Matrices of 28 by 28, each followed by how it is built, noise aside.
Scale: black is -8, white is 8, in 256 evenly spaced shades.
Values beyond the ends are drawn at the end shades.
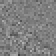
lower triangular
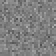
noise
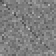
diagonal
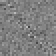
banded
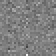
uneven columns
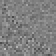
lower triangular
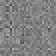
low rank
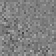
lower triangular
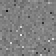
sparse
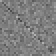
diagonal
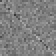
diagonal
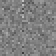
uneven columns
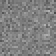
low rank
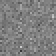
uneven columns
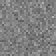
noise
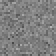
noise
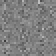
uneven columns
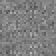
low rank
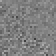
lower triangular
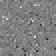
sparse
